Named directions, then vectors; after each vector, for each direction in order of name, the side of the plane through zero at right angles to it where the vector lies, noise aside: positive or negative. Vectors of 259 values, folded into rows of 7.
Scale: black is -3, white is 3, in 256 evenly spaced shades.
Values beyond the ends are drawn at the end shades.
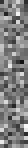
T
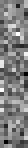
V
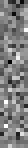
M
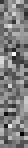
negative, positive, positive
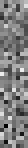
negative, negative, positive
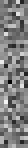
positive, positive, positive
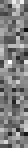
negative, positive, negative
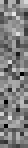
negative, negative, positive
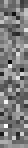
positive, positive, negative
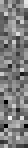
negative, negative, positive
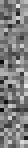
negative, negative, negative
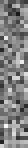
positive, negative, negative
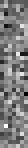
positive, positive, negative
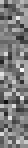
negative, negative, negative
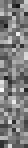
positive, negative, positive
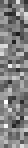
positive, positive, negative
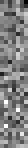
positive, positive, negative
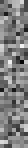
negative, positive, negative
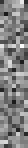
negative, positive, negative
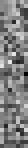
negative, positive, positive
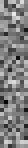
negative, negative, negative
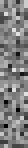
negative, negative, positive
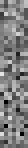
negative, negative, positive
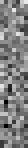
negative, negative, positive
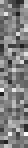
positive, negative, positive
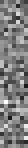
positive, positive, positive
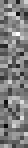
negative, negative, positive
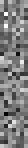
negative, negative, positive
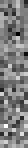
positive, positive, negative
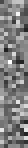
negative, positive, positive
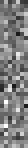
positive, positive, negative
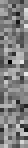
positive, negative, negative
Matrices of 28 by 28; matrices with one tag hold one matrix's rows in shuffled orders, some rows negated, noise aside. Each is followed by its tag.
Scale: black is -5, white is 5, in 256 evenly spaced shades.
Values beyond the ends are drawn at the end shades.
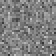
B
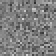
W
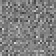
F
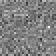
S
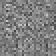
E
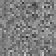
W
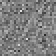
S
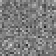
S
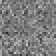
S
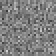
F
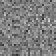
B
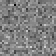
S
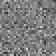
S
